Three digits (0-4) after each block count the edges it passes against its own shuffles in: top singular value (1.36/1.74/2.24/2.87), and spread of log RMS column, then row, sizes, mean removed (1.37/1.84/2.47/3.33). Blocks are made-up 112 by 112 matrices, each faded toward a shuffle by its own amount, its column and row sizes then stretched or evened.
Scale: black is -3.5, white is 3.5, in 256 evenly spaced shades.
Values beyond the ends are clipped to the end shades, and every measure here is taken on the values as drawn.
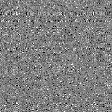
3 1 2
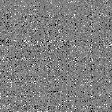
2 3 3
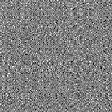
3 0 2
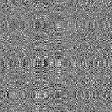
4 3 2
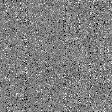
0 3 0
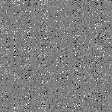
1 3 2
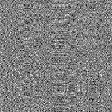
3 0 0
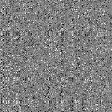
3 3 0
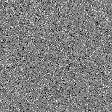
1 0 0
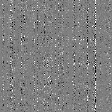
3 4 1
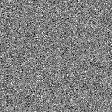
2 0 0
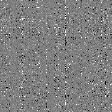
2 3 2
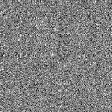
3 1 1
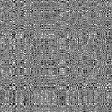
4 3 3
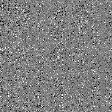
1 3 1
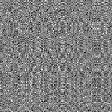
4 1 1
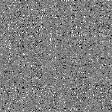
1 2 2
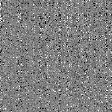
2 3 2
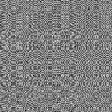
4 0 3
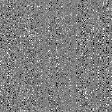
0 4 2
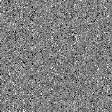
2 2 0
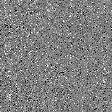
1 2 0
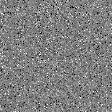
0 2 1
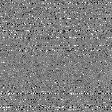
2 0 4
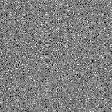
3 0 1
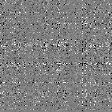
1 3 4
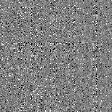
2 3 2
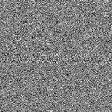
3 0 2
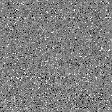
1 1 2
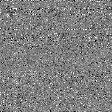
1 0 3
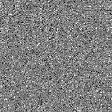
2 0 1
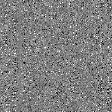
1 3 1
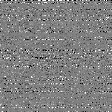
3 0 4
